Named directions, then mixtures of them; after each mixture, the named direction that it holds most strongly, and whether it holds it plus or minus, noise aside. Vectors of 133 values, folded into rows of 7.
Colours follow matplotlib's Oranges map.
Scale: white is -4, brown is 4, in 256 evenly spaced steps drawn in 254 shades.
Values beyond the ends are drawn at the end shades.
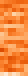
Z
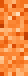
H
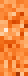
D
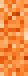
H, minus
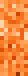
D, plus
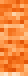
Z, plus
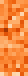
D, minus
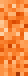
D, plus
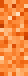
H, plus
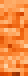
Z, minus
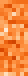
D, plus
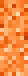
H, plus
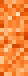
H, plus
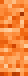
Z, minus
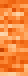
Z, plus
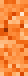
D, minus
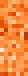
D, minus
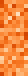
H, plus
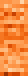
Z, minus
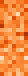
H, plus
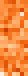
D, minus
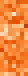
D, plus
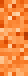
H, plus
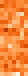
D, minus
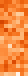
D, minus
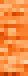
Z, minus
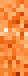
D, plus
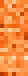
H, plus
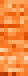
Z, minus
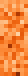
D, plus
